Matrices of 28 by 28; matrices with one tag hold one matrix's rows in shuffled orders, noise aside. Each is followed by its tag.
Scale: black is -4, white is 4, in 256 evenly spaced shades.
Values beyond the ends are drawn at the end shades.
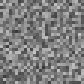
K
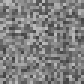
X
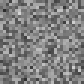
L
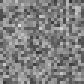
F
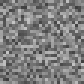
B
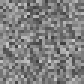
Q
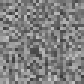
Q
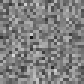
L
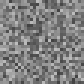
Q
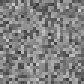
L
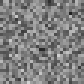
L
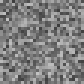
B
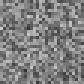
X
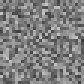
K
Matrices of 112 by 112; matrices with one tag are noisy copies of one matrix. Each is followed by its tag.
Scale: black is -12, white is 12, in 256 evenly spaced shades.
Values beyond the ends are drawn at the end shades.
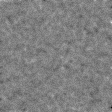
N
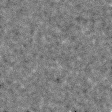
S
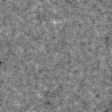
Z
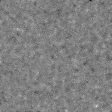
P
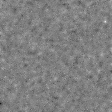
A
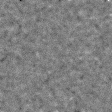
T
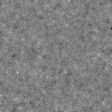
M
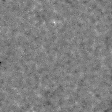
Z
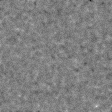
P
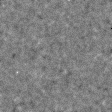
M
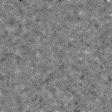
T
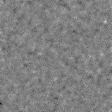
A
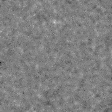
Z
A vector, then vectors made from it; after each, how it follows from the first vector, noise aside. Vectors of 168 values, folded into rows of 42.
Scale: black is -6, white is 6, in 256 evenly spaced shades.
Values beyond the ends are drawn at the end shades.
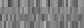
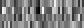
wrapped around, negated, scaled up.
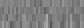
wrapped around, shrunk.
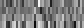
reversed, scaled up.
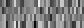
reversed, scaled up.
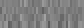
wrapped around, shrunk.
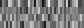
negated, scaled up.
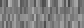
negated.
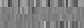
partly zeroed.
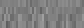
wrapped around, shrunk.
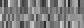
negated, scaled up.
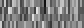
wrapped around, negated, scaled up.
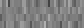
partly zeroed.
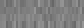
reversed, shrunk.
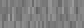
wrapped around, shrunk.
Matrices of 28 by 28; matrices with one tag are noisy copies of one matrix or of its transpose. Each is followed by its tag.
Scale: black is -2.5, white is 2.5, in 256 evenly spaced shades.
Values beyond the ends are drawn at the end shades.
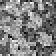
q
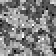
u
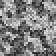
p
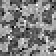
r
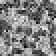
u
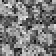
p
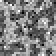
r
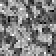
p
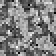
u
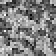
u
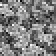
p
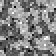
u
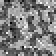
u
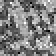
u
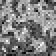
q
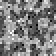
r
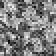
p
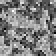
u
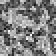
u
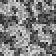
p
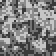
q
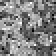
q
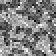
u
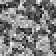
u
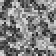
u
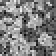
q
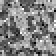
u
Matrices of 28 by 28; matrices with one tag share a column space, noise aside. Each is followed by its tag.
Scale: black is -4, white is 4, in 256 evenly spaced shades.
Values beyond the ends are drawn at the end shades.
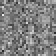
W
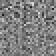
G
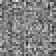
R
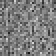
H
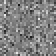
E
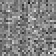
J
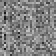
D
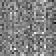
R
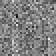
G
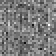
H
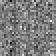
R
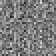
G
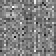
G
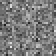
H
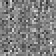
J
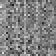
W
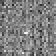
E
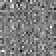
R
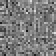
H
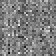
E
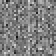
W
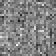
D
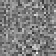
W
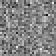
W
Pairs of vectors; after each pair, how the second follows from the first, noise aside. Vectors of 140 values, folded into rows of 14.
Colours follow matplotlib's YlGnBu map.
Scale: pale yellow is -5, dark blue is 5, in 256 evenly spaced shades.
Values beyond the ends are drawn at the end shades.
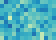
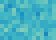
wrapped around, negated, shrunk.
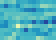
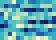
scaled up.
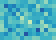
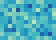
reversed.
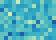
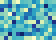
scaled up.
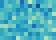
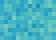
shrunk.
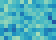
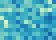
reversed, negated.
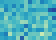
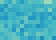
wrapped around, negated, shrunk.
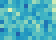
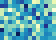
scaled up.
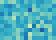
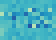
negated, partly zeroed.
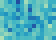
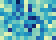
scaled up.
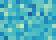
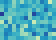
reversed, negated.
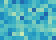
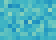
wrapped around, negated, shrunk.
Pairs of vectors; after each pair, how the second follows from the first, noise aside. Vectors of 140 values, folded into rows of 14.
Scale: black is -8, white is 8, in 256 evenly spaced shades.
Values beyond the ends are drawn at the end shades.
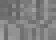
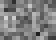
wrapped around, negated, scaled up.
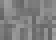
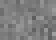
partly zeroed.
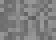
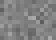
negated, partly zeroed.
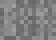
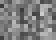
reversed, scaled up.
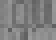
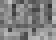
scaled up.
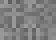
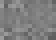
wrapped around, partly zeroed.
